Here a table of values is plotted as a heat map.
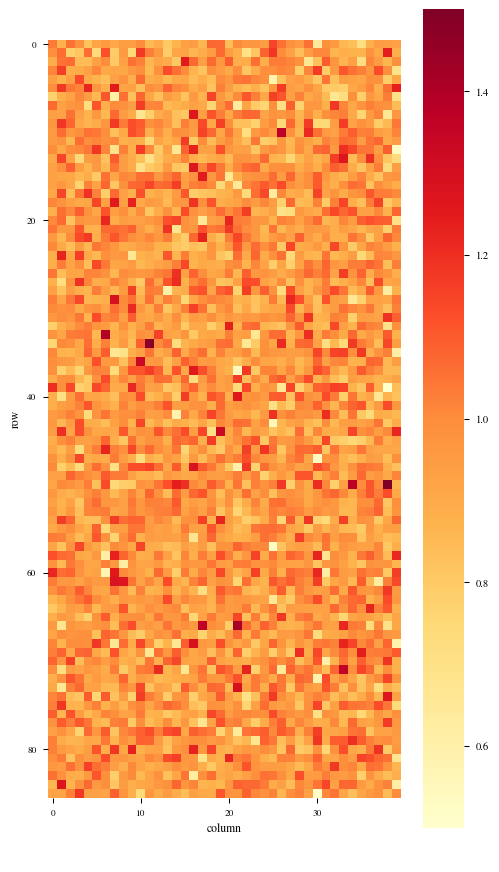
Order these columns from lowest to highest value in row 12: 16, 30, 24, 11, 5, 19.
24, 11, 30, 19, 5, 16
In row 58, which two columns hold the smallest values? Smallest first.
6, 31
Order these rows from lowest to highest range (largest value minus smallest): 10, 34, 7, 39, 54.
54, 7, 10, 39, 34
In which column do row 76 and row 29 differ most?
7
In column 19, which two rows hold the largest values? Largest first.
44, 54
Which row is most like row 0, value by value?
76
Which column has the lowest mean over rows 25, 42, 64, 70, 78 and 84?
39
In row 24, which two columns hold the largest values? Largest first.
1, 3
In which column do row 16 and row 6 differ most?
21
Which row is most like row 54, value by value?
9
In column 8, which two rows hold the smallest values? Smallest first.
59, 35
